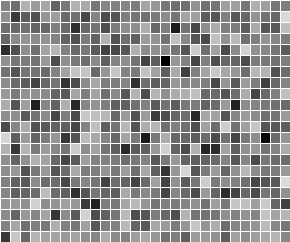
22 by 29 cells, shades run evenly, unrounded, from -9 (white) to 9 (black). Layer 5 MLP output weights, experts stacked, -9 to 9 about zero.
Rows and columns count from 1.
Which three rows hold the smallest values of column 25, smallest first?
5, 19, 16
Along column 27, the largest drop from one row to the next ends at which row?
14
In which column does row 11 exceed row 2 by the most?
20
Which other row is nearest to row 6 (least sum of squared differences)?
18
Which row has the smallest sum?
22
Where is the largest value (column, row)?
17, 6
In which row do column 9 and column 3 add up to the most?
2
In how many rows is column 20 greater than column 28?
11
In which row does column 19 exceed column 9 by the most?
7
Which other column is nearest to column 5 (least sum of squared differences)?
28
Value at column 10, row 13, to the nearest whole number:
-3
